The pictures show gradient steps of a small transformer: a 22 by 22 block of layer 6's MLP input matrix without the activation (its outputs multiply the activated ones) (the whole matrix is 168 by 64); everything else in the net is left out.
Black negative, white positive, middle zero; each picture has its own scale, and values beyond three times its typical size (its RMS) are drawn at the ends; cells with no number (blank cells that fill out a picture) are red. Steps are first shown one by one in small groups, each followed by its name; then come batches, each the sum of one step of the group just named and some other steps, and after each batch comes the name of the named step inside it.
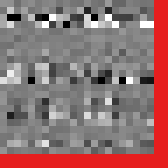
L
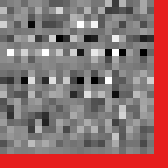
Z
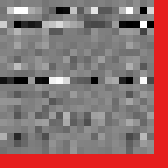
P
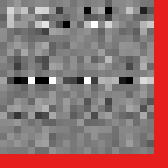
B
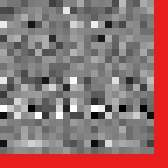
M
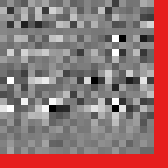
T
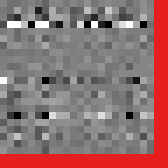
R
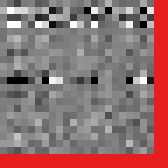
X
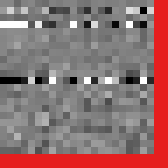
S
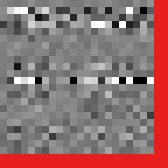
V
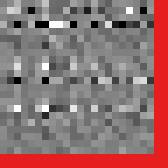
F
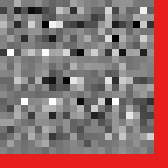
F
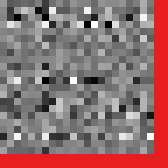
R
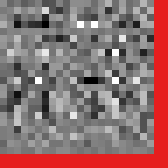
Z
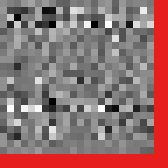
T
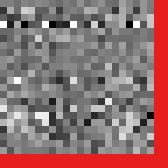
M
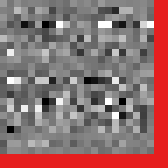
T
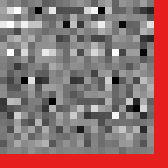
Z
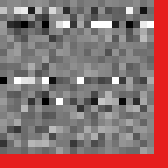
V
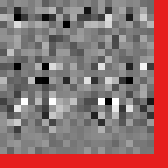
B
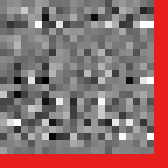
B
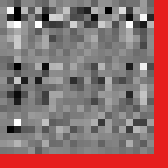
X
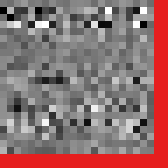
R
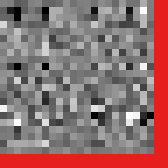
M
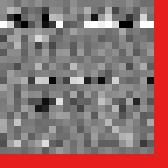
L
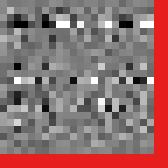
V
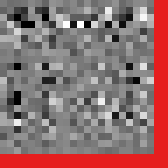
R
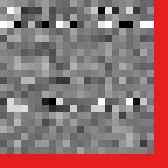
F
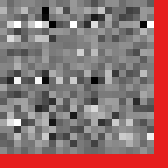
X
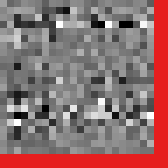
P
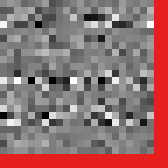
M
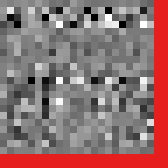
L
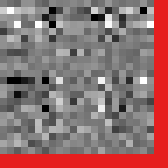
X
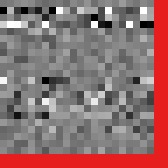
R
